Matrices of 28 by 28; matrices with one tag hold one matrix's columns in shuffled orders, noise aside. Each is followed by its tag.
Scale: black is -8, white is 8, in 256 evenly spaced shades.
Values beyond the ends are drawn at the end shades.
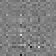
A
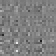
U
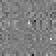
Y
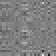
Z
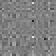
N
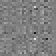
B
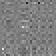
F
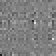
Y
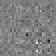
U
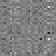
B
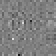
Y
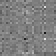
B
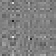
N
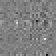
Y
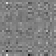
Z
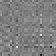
A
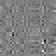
U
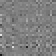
A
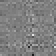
A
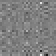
Z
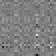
A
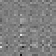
A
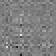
A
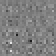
U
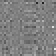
F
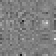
Y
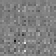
U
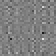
B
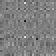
N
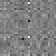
N
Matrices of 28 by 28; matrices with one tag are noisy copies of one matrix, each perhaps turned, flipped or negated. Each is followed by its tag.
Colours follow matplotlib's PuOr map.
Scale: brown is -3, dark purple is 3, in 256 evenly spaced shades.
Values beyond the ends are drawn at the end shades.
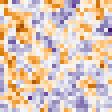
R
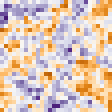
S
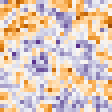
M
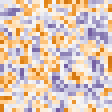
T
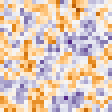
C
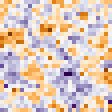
C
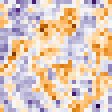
M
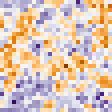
S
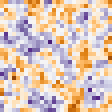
C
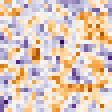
T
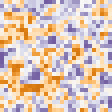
T
